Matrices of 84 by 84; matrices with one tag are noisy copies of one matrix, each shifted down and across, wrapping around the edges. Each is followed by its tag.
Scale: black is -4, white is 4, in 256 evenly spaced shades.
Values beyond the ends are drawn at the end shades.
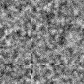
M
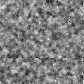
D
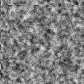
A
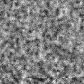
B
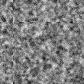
A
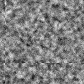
D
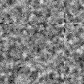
M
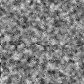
D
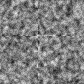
M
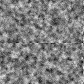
D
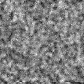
B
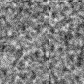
M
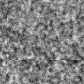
B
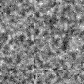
M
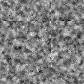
D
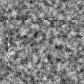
D
